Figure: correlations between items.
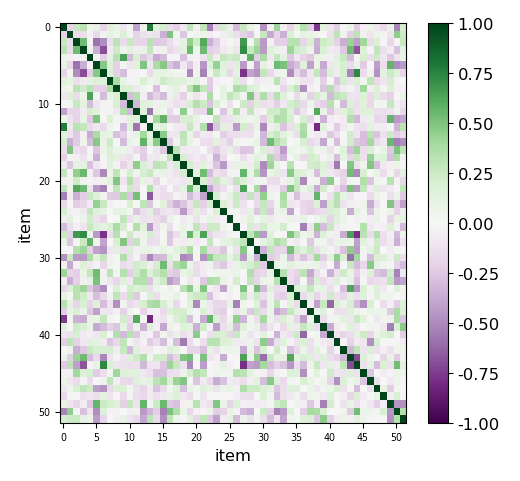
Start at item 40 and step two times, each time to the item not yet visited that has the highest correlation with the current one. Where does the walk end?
8
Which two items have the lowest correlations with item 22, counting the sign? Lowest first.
13, 0
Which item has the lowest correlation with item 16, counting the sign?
33
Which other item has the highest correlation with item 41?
30
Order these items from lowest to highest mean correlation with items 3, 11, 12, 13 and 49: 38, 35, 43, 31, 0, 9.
38, 9, 35, 31, 0, 43
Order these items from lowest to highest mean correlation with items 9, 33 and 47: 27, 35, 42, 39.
35, 39, 42, 27
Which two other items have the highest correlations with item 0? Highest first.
13, 32
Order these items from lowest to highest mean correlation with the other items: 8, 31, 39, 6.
6, 39, 31, 8
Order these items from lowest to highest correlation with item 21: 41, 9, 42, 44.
44, 42, 41, 9
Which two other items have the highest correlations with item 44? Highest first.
6, 50
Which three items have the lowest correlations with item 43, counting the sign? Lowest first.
44, 30, 6
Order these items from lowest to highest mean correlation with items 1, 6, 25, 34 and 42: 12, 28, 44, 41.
28, 12, 41, 44
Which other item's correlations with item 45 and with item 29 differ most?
36
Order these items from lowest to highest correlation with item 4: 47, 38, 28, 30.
38, 47, 30, 28
